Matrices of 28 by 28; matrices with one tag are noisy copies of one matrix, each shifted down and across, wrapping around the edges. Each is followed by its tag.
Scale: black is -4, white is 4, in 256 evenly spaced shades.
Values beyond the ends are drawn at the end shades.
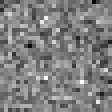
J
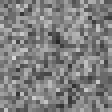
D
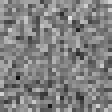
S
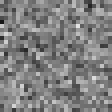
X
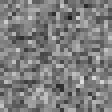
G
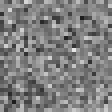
S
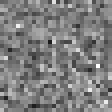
J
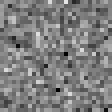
X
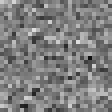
J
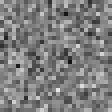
S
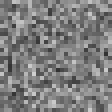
X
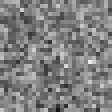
G
